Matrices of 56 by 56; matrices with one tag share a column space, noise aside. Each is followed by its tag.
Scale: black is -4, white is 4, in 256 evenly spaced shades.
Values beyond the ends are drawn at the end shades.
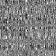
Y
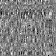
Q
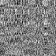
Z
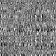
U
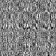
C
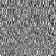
Z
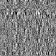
Q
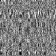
Q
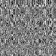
Z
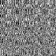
Z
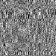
Q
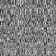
Z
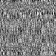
Q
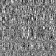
Y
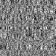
Y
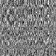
Z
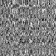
Z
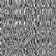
Z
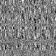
Y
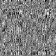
Q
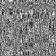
Q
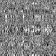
U
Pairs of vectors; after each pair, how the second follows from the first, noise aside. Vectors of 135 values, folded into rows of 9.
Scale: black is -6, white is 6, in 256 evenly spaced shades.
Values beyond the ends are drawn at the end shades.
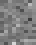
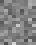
sign-scrambled.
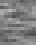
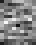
wrapped around, scaled up.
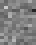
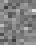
negated.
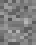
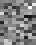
wrapped around, scaled up.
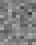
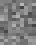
sign-scrambled.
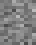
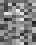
wrapped around, scaled up.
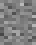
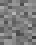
sign-scrambled.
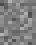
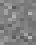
wrapped around, partly zeroed.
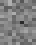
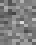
negated.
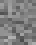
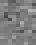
wrapped around, partly zeroed.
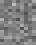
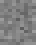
shrunk.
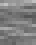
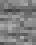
wrapped around, negated.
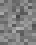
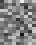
wrapped around, scaled up.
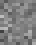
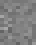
shrunk.
